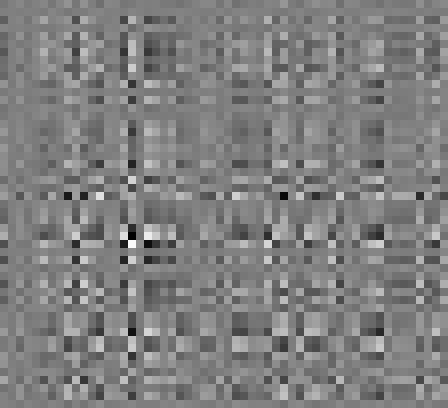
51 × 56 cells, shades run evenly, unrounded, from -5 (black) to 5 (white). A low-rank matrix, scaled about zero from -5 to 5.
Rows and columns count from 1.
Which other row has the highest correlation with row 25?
51
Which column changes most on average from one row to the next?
17
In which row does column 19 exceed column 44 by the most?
30
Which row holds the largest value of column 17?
31
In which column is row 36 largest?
11
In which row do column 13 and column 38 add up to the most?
25
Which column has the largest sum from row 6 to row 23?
36
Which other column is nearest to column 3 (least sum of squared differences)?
27
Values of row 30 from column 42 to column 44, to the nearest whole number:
-2 1 0
